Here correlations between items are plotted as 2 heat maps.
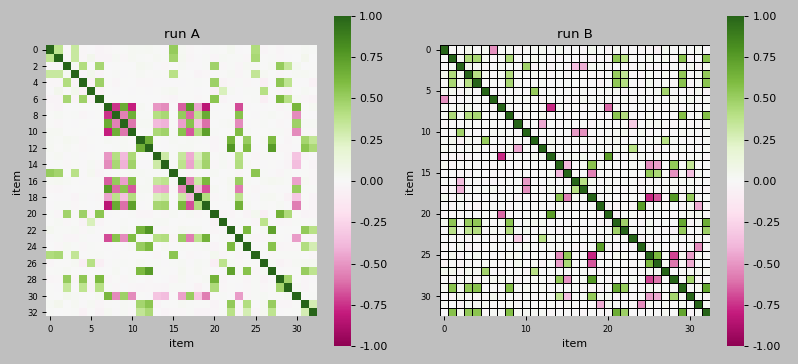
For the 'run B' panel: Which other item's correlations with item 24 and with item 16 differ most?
19
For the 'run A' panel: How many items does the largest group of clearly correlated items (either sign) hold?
12
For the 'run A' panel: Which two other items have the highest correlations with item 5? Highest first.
26, 21
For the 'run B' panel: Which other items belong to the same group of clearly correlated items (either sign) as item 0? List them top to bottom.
6
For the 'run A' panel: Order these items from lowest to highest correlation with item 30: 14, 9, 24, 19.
19, 14, 24, 9
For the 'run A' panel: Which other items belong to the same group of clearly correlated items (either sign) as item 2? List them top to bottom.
4, 6, 20, 28, 29
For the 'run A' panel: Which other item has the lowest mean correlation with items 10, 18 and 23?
7
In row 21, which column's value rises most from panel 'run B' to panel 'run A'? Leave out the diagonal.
26
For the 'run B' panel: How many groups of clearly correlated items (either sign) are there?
8
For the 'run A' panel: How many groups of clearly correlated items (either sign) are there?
5
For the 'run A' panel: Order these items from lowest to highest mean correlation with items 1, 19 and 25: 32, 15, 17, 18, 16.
17, 32, 18, 16, 15
